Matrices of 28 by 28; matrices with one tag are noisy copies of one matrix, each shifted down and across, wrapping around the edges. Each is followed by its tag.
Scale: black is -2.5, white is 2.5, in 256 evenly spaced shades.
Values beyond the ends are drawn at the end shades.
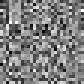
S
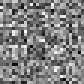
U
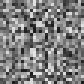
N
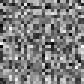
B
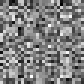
S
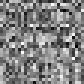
N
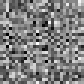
U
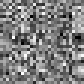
S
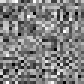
U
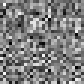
U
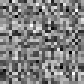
B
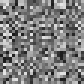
S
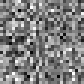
N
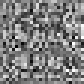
B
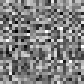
U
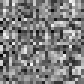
N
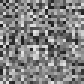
U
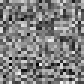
U
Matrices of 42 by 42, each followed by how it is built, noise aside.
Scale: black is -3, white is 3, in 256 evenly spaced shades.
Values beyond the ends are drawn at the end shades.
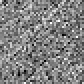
Hankel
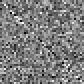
diagonal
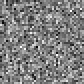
noise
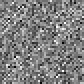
Hankel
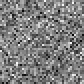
Hankel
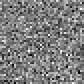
noise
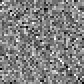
diagonal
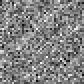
Hankel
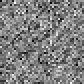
Hankel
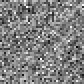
Hankel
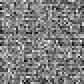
blocks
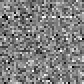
uneven rows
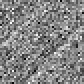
Hankel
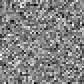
Hankel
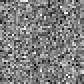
repeating rows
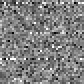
uneven rows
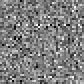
uneven rows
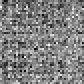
blocks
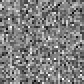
blocks
